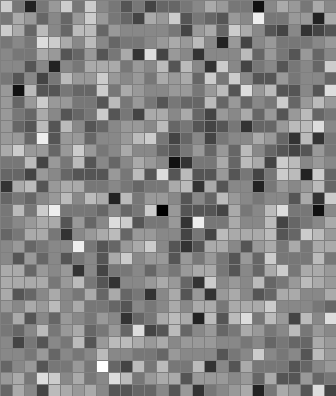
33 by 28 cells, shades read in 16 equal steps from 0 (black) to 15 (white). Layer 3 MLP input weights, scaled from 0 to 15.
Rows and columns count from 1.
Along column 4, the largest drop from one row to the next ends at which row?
33
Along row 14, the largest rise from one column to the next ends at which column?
24
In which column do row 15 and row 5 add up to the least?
17
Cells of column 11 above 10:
5
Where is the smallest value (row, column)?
18, 14
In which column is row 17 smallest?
10
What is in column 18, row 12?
4
